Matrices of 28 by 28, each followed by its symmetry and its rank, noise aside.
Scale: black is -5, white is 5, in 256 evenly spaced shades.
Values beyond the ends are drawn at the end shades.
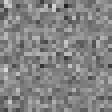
no symmetry, rank six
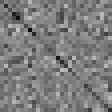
symmetric, rank six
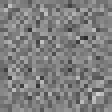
symmetric, rank five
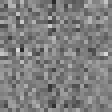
no symmetry, rank five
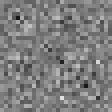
symmetric, rank seven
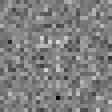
no symmetry, rank six
